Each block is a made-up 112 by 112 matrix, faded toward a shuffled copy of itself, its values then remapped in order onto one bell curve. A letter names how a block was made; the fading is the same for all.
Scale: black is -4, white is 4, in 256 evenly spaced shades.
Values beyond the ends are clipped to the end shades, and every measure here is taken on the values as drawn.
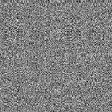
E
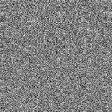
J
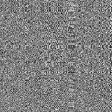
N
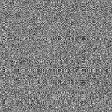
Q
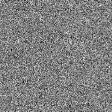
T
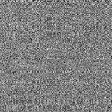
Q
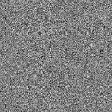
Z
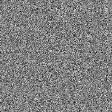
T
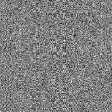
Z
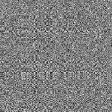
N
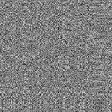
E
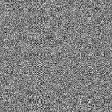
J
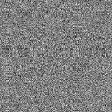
J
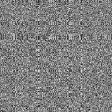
N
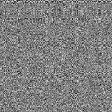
N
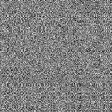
E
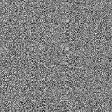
Z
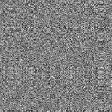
Q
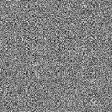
Z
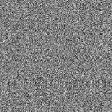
J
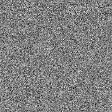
T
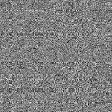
Q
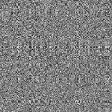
N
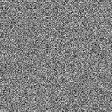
E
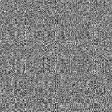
N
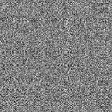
J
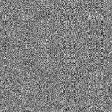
Z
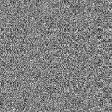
J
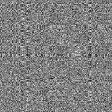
N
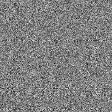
T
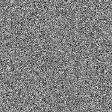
T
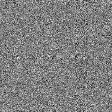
T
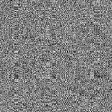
E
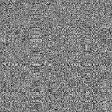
N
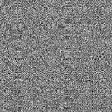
J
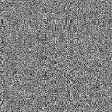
Z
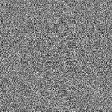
J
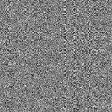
N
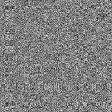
J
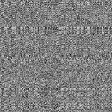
Q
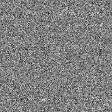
T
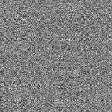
Q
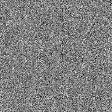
T
